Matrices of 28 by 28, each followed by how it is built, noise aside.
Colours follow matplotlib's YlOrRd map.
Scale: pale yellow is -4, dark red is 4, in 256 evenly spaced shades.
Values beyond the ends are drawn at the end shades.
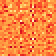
low rank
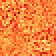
block diagonal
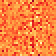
uneven columns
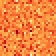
uneven columns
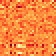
low rank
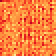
blocks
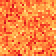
smooth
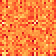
low rank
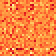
low rank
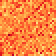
Hankel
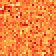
block diagonal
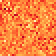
block diagonal
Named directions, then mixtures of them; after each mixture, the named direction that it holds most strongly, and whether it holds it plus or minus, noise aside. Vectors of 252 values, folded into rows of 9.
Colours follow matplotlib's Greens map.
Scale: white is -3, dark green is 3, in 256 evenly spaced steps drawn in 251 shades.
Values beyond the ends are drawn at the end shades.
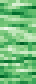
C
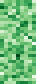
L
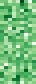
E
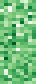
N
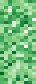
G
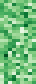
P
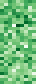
G, plus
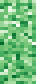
L, plus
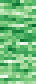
C, minus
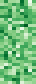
E, plus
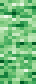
C, plus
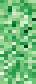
G, minus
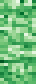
C, plus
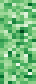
P, minus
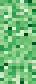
E, minus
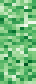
P, minus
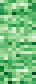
C, plus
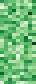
L, minus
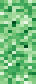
G, minus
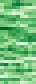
C, minus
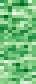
C, minus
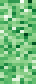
E, minus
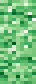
G, plus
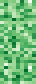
E, plus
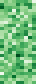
L, plus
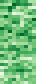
C, minus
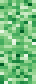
L, plus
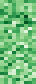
G, plus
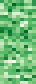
C, minus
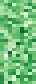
P, minus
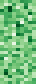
N, minus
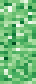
N, plus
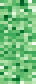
E, plus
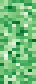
P, minus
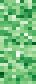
L, minus
